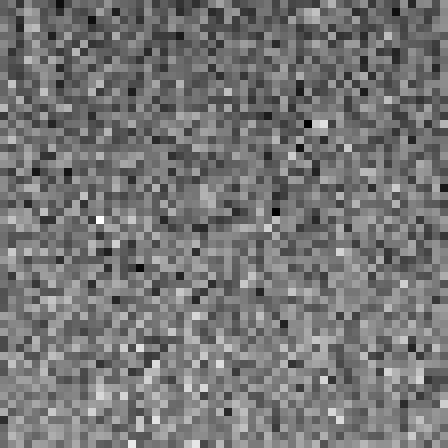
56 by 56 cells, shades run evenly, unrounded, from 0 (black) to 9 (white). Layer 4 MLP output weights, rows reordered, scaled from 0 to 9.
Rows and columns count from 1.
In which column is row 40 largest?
25
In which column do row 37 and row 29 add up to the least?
26
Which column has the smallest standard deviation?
48
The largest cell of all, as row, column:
28, 13
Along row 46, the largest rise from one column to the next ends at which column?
20
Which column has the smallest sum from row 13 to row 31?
30
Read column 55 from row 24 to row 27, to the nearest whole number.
6 5 3 5
